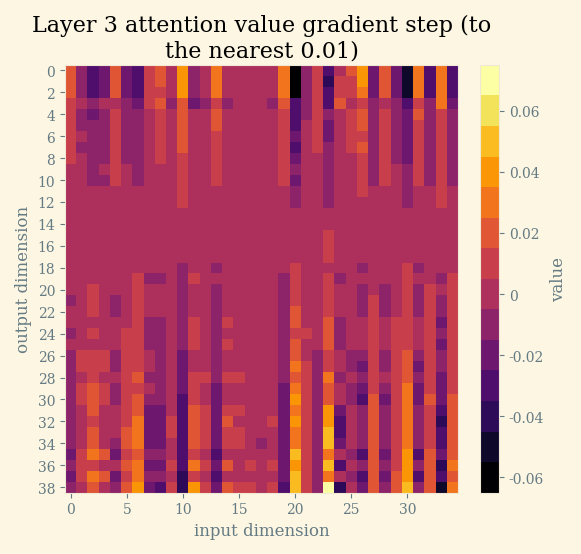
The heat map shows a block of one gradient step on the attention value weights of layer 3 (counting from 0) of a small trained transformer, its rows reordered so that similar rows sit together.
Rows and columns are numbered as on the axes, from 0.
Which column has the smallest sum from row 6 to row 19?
20
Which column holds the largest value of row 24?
23
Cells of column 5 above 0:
15
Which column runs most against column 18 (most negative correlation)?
24
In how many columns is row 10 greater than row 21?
9
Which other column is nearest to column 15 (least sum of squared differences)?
12
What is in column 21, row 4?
-0.01
